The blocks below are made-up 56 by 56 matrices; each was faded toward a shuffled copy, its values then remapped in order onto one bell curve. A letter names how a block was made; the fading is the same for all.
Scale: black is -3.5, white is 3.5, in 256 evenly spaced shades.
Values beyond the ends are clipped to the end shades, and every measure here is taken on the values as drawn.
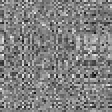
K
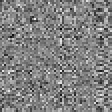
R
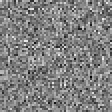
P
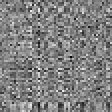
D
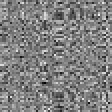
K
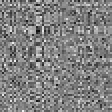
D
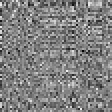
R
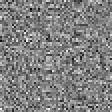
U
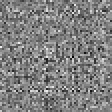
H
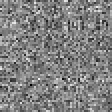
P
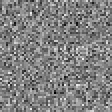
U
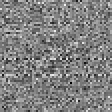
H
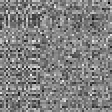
R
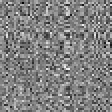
D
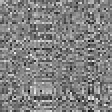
R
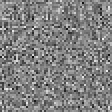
U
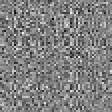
R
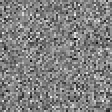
P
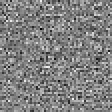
U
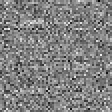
U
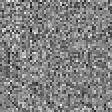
U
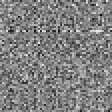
H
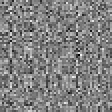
D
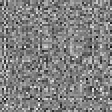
R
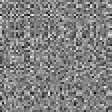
K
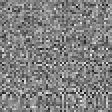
H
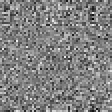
H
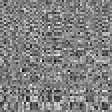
K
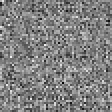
P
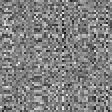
R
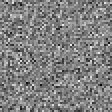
P
